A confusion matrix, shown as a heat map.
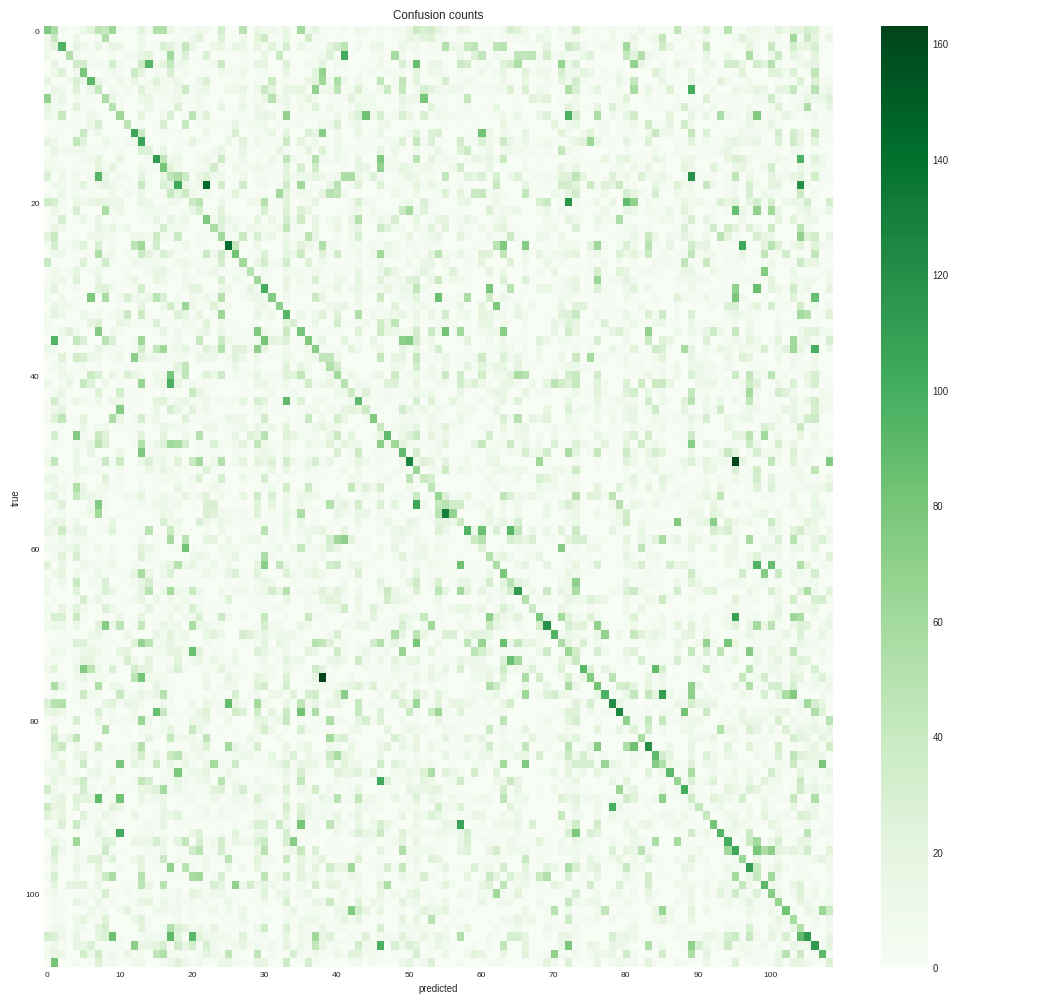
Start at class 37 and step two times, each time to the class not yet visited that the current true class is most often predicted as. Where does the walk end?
46
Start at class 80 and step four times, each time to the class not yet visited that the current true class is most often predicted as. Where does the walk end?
12
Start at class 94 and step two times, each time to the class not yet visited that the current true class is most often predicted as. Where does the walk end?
48
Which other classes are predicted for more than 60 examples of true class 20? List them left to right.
72, 80, 81
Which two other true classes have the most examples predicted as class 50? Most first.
36, 21
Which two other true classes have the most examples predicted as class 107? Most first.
85, 102
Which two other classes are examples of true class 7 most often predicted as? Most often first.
89, 37
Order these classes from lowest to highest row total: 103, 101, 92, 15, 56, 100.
103, 101, 100, 56, 92, 15
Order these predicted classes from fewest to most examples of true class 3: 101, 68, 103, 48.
68, 103, 101, 48
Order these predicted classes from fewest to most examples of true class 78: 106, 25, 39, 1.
39, 106, 1, 25
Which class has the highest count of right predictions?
25
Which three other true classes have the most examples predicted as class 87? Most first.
57, 94, 0
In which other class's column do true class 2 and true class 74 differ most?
84
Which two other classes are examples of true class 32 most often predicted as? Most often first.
62, 19
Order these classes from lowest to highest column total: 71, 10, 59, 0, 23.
59, 23, 0, 10, 71
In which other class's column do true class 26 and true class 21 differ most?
95
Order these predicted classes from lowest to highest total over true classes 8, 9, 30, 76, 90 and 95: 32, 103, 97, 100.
32, 97, 103, 100
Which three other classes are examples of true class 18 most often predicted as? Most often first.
22, 104, 35
